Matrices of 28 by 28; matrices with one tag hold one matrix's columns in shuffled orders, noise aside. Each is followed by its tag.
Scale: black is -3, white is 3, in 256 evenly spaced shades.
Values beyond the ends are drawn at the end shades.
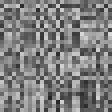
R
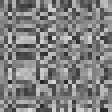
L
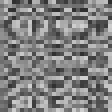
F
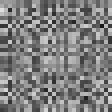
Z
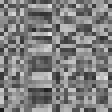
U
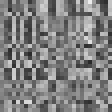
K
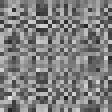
Z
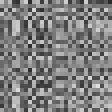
F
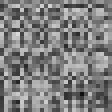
R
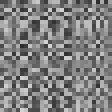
F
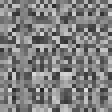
U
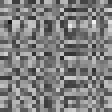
F
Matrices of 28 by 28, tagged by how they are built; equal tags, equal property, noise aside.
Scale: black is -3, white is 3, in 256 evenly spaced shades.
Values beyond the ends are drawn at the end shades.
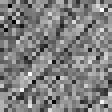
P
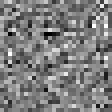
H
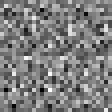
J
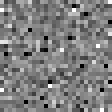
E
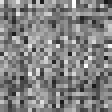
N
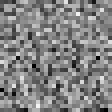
J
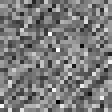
P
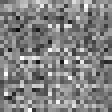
N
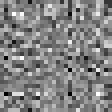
H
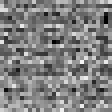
N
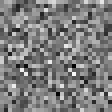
J
